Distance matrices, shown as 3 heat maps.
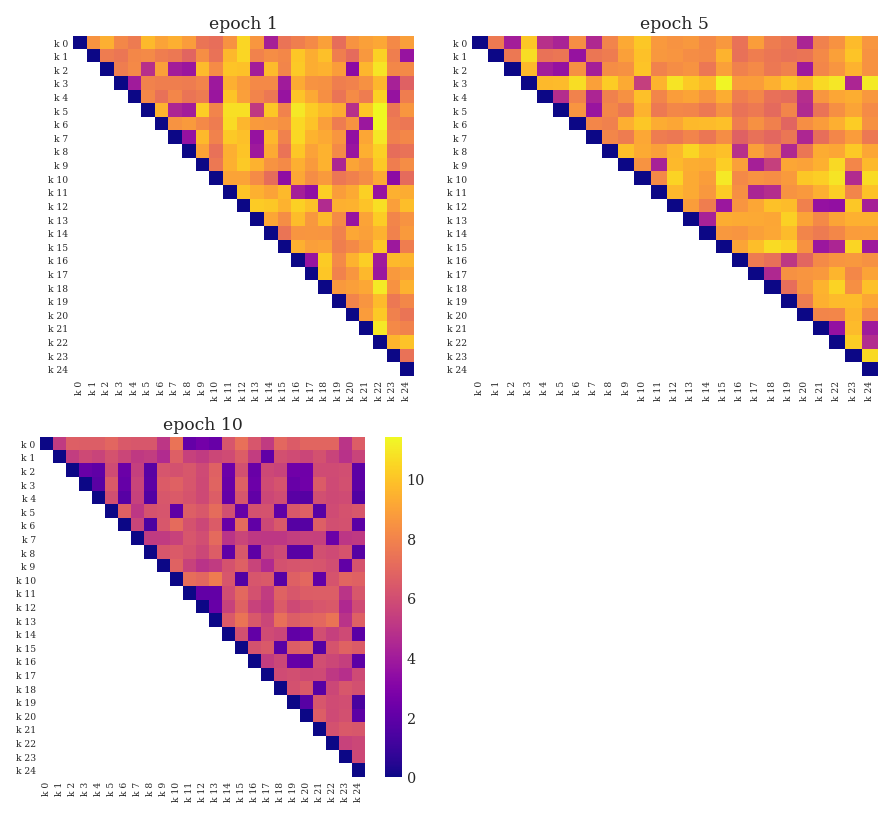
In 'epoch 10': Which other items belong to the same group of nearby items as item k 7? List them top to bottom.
k 22
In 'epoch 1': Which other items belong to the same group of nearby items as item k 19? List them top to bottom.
k 9
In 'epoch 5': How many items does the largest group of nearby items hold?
6
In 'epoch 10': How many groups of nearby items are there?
6
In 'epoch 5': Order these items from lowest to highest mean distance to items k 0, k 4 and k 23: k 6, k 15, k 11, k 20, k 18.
k 20, k 18, k 11, k 6, k 15
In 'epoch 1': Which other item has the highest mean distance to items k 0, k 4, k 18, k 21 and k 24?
k 22
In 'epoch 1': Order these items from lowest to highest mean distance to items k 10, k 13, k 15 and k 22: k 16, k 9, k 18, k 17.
k 17, k 16, k 9, k 18
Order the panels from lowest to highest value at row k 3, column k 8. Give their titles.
epoch 10, epoch 1, epoch 5
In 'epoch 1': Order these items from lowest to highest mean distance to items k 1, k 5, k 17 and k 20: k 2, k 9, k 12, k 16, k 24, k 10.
k 2, k 24, k 10, k 16, k 9, k 12
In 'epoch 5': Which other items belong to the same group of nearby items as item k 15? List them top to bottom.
k 12, k 21, k 22, k 24
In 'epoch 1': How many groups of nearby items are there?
8
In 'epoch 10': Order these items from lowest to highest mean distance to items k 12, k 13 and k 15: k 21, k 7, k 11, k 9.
k 11, k 21, k 9, k 7
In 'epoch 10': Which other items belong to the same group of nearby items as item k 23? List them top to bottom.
k 9
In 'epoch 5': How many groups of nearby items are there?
7
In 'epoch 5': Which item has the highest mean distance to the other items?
k 3
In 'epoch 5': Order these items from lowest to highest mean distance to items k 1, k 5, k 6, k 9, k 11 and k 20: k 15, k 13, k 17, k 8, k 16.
k 17, k 16, k 8, k 13, k 15
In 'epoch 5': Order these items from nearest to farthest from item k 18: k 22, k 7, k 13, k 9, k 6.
k 9, k 7, k 6, k 13, k 22
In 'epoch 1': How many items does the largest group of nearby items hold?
6
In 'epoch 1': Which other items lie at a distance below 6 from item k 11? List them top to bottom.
k 16, k 17, k 22
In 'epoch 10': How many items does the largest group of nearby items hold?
10
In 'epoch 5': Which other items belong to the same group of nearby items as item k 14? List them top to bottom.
k 13
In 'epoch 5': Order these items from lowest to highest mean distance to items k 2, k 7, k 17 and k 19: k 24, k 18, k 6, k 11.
k 18, k 11, k 6, k 24
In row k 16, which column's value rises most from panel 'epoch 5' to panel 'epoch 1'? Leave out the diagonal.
k 8
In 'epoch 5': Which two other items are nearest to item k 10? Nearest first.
k 23, k 3
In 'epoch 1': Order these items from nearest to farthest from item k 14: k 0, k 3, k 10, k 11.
k 0, k 10, k 3, k 11
